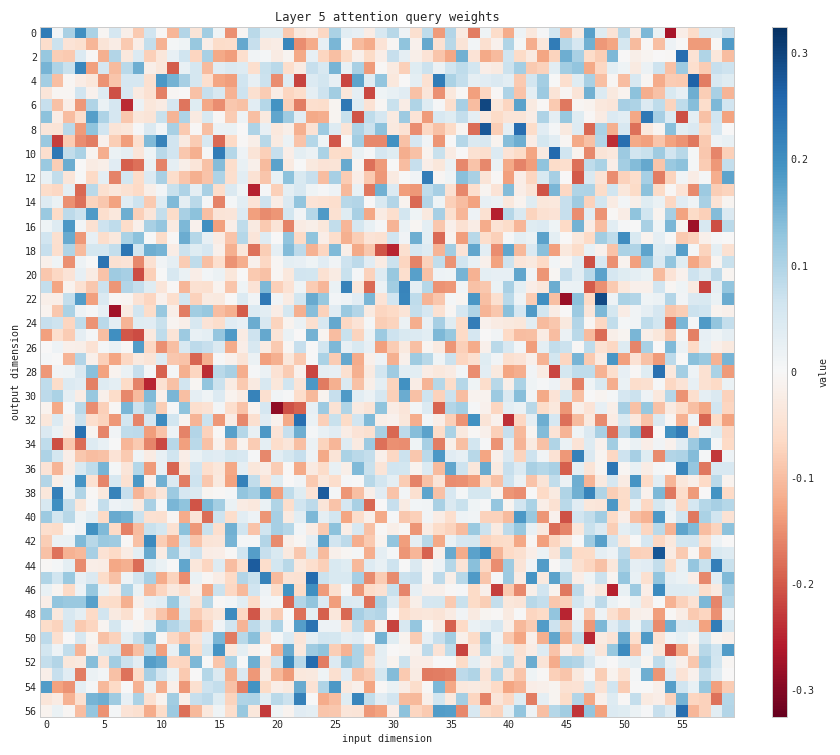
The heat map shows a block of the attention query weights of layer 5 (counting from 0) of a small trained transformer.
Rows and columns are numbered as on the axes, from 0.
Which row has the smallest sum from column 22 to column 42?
11
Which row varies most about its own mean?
9
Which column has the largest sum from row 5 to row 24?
52
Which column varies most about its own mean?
3
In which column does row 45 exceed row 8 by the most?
37
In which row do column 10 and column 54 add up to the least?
51
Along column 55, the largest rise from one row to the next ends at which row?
33
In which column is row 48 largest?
16
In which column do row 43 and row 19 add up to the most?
53
